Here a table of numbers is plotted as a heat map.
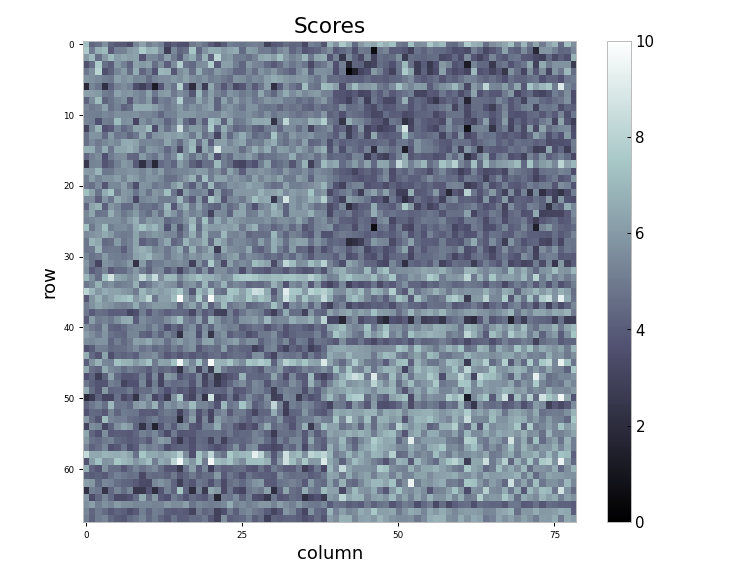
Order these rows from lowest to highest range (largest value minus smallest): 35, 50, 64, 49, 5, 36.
5, 49, 35, 64, 36, 50
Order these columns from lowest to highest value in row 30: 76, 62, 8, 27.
76, 62, 27, 8
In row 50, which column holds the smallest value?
61
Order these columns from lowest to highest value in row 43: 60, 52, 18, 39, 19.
18, 19, 52, 39, 60
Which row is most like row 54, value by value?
17
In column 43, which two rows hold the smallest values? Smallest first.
4, 28
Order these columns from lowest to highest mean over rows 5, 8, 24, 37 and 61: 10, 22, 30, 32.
32, 10, 22, 30
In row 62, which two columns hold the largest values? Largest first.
52, 68
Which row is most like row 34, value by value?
37
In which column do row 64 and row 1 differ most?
46
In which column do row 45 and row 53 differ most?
15
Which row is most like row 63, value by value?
6
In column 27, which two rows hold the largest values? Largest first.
58, 35
